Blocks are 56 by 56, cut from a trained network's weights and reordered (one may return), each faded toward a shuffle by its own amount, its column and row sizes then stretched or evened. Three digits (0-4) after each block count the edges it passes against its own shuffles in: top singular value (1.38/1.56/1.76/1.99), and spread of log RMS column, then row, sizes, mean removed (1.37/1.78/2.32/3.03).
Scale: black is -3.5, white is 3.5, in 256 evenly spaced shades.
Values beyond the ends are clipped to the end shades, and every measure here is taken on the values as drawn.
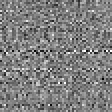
4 0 3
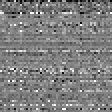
3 1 4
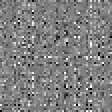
1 4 3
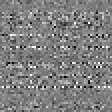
3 1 4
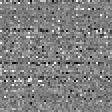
1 1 3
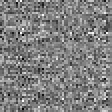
4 3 2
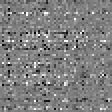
1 2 4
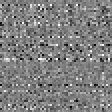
1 2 4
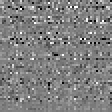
1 2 4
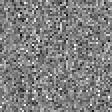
1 2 0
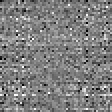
2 2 1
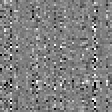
3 4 2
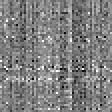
4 1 3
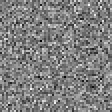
2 0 1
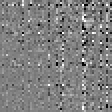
2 4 2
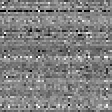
4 1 3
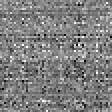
2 2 2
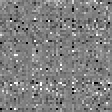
0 3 2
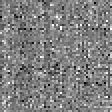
1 1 2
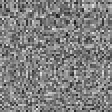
3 0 0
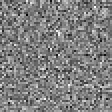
2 1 1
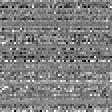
3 1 4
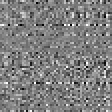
4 1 4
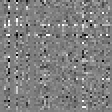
1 4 2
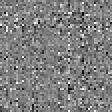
1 3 2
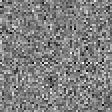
2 1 1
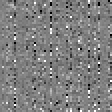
0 4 0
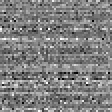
4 0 3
